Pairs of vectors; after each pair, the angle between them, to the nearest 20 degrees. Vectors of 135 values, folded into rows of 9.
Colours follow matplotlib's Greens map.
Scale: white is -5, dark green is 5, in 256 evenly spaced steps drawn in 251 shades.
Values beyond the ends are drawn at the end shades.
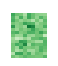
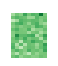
120 degrees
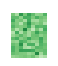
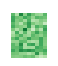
20 degrees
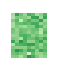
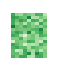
140 degrees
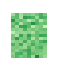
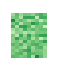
20 degrees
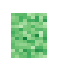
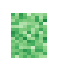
40 degrees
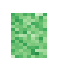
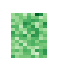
140 degrees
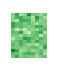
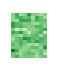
20 degrees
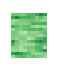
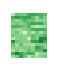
40 degrees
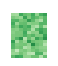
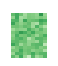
80 degrees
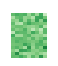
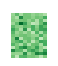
100 degrees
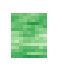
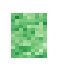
60 degrees
